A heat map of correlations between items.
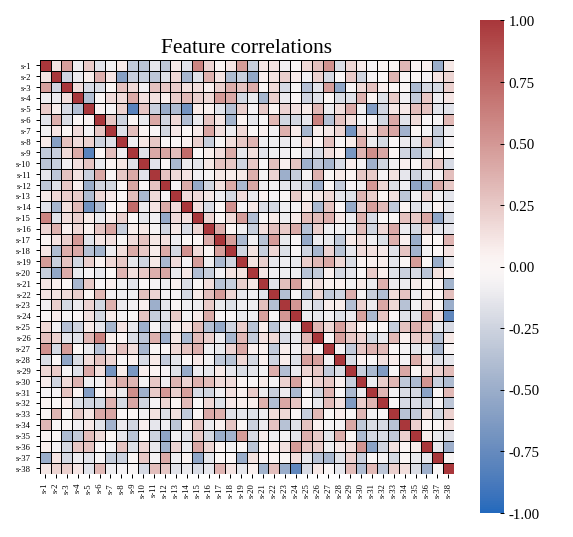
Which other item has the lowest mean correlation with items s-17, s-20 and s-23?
s-25
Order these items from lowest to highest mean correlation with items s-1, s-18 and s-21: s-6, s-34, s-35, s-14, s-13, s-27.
s-6, s-35, s-13, s-14, s-34, s-27
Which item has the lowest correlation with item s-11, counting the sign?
s-23
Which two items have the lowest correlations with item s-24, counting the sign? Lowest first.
s-38, s-31
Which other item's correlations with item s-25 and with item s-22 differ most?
s-17
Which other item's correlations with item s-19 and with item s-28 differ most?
s-3
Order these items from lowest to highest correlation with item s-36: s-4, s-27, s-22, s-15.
s-27, s-22, s-4, s-15
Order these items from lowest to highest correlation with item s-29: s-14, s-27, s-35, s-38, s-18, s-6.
s-14, s-27, s-18, s-35, s-6, s-38
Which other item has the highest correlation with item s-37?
s-12
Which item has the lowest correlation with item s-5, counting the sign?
s-9
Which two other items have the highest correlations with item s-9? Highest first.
s-14, s-31
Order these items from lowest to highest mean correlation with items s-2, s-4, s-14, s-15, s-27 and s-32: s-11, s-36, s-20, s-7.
s-20, s-11, s-36, s-7
